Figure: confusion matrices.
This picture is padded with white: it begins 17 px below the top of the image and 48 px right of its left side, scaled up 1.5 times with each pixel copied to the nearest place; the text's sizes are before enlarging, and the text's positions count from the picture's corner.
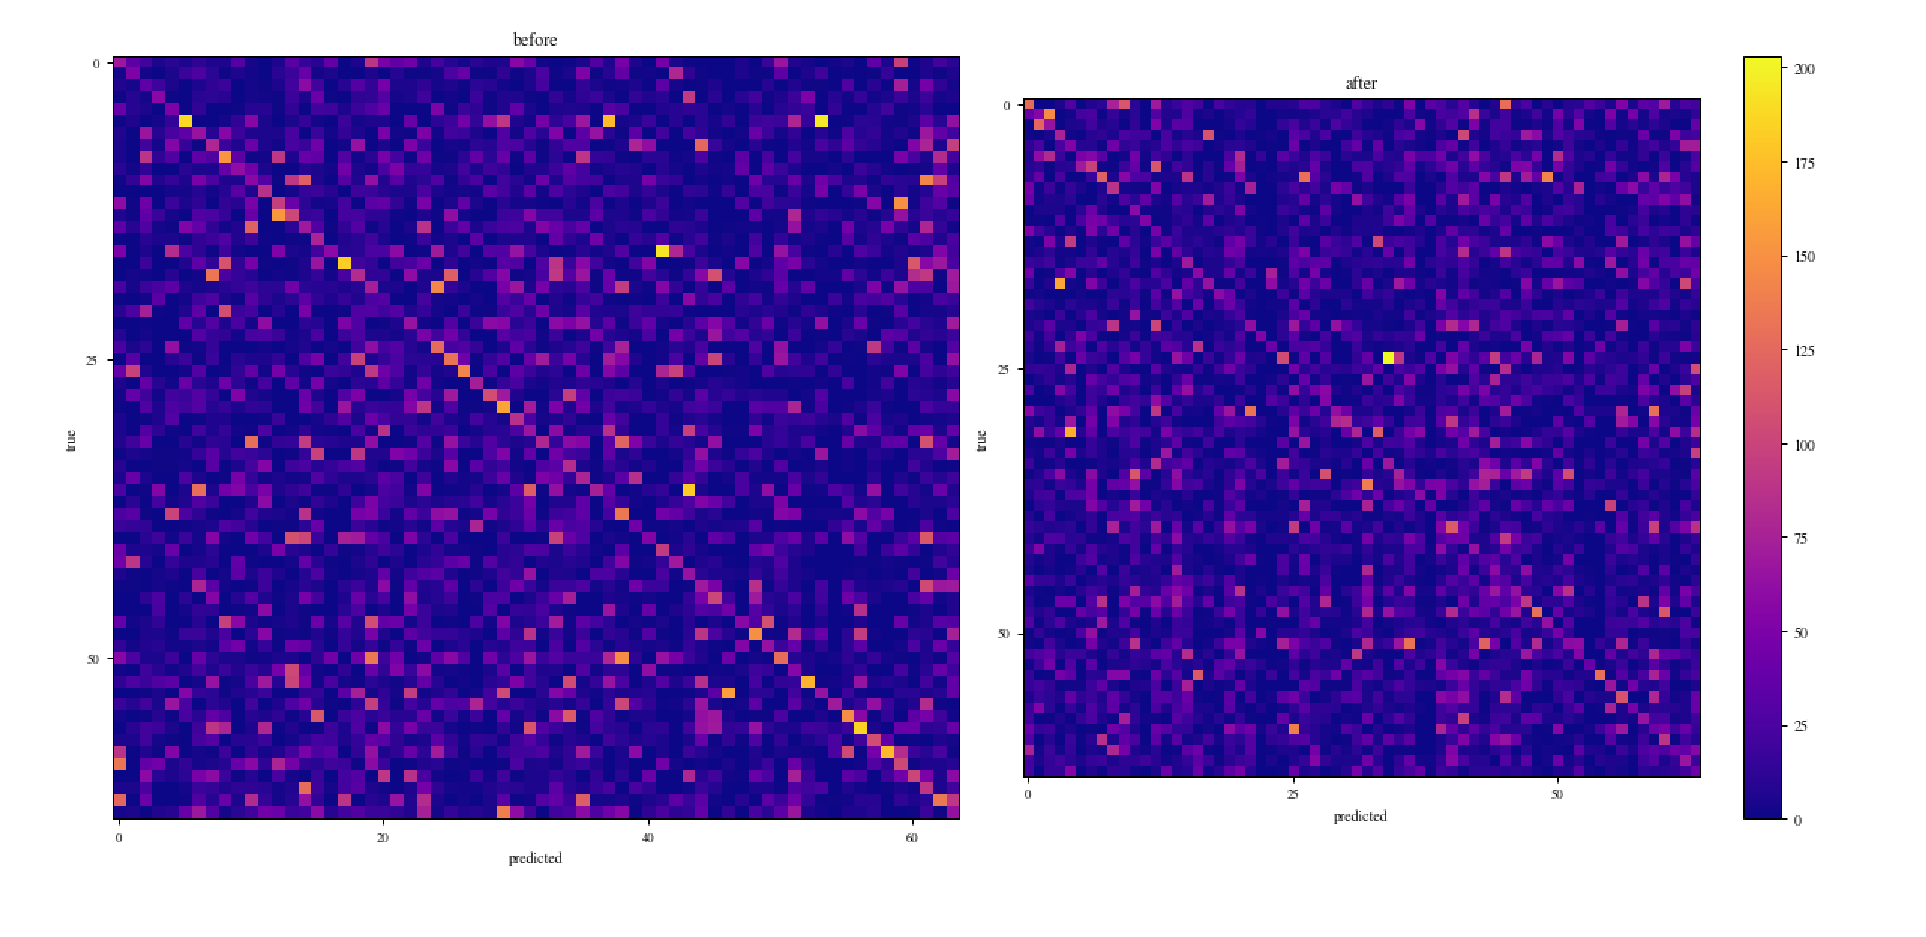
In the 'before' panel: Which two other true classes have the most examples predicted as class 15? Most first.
55, 33
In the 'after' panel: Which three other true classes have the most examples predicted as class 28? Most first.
35, 47, 27
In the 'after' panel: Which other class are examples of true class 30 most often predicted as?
40
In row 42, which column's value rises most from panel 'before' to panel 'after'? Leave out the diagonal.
39
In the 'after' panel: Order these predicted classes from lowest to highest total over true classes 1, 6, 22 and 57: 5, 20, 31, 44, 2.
44, 31, 20, 5, 2
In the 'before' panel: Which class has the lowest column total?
54
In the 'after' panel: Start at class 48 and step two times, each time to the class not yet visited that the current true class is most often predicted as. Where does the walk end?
7
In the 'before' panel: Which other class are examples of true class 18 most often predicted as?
7
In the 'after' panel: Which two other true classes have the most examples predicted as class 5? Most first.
6, 22
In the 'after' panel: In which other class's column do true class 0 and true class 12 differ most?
9
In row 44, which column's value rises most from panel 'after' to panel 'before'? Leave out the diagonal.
61
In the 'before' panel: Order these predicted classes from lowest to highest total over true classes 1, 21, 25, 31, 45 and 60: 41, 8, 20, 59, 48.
41, 59, 8, 48, 20
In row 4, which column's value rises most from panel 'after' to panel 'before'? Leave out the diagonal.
24
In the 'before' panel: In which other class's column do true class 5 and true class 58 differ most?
53
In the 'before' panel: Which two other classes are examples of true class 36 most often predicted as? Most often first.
43, 6
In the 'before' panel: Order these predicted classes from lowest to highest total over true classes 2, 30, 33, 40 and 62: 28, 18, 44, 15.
28, 44, 15, 18
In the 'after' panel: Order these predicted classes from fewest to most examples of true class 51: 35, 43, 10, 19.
19, 35, 10, 43
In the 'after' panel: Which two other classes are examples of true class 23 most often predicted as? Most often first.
16, 3
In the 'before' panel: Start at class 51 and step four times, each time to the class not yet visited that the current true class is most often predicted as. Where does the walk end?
0
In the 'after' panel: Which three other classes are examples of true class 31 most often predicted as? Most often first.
4, 33, 63
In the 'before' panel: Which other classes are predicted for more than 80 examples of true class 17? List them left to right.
8, 33, 60
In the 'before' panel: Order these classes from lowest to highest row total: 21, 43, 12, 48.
43, 21, 12, 48
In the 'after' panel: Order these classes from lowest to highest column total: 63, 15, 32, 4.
4, 15, 32, 63
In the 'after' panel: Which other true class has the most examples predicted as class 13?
33
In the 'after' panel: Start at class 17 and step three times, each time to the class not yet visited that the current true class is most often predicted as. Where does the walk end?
45
